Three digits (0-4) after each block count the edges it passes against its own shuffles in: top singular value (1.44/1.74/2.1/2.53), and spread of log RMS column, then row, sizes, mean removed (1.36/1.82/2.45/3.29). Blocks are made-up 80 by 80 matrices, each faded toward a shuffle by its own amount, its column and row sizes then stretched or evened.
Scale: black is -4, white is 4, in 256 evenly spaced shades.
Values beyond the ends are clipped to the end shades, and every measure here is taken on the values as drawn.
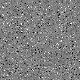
0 1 1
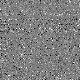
0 1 2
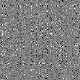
2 3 2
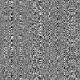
4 4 0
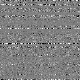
2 1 4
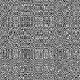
4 0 1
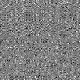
3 0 2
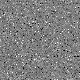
0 0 1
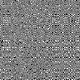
4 1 3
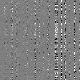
4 4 0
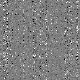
0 3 1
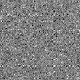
3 1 2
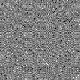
4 0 0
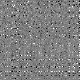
3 2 3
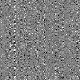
3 3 0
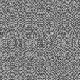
4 1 0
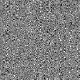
2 2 0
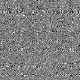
3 1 3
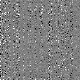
1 4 0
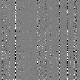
4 4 1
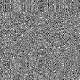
3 1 0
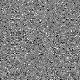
3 0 1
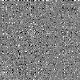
2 2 2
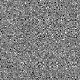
3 1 1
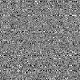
3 0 3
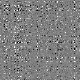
2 3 3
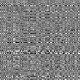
4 1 4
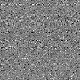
3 0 2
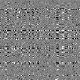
4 2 4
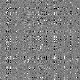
3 3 3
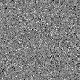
2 0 0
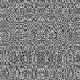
4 2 1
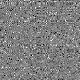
3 0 1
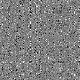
2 2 0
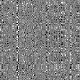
4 3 0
